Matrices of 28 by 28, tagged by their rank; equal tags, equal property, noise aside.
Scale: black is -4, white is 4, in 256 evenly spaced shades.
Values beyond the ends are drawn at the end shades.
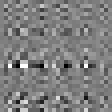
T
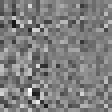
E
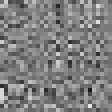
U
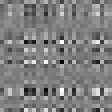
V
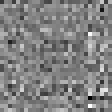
E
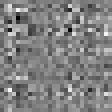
U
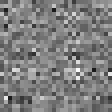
E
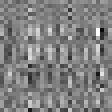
T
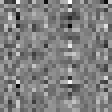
T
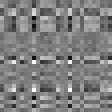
V
